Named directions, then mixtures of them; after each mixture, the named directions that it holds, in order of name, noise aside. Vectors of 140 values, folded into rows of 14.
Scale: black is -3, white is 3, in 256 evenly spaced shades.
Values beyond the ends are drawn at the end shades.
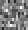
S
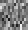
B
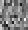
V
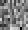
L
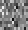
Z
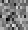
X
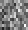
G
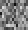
S, X, Z.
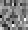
L, V, X.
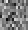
X.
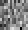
L.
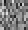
G, V, Z.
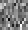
B.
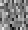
L, S, X.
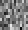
L.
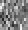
B, V.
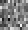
B, L.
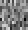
L, V.
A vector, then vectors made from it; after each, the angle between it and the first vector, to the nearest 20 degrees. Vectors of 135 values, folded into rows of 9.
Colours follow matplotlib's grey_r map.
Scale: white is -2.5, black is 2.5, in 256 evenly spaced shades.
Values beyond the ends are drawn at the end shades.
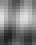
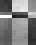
80 degrees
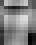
60 degrees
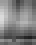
40 degrees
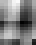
120 degrees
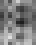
140 degrees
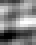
40 degrees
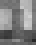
40 degrees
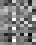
80 degrees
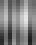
40 degrees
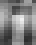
40 degrees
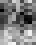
140 degrees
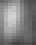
80 degrees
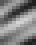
80 degrees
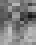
140 degrees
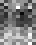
140 degrees
